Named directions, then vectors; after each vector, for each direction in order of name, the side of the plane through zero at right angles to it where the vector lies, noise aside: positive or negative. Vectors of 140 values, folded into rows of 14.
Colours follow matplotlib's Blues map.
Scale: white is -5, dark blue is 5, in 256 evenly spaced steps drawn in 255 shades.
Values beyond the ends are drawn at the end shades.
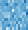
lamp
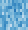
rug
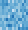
positive, negative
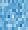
negative, positive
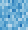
negative, positive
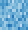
positive, negative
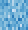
positive, negative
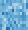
negative, negative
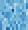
negative, negative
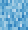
positive, negative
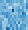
negative, negative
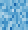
positive, positive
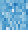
positive, positive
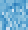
positive, positive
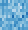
positive, negative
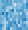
negative, negative
